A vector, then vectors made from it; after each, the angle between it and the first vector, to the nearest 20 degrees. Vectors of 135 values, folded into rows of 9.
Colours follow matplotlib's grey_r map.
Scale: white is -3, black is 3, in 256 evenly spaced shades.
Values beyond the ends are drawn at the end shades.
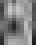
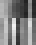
100 degrees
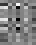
80 degrees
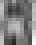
160 degrees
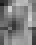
40 degrees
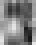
160 degrees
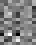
80 degrees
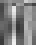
60 degrees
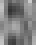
140 degrees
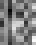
120 degrees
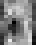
20 degrees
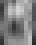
20 degrees
